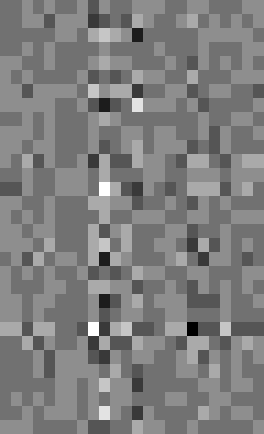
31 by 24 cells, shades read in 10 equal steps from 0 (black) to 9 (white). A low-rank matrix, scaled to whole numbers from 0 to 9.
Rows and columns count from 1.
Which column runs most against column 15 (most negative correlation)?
11
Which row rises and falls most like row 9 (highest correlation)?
30
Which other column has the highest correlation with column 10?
19
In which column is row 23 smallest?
10
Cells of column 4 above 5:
2
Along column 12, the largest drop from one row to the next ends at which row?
25
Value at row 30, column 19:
6
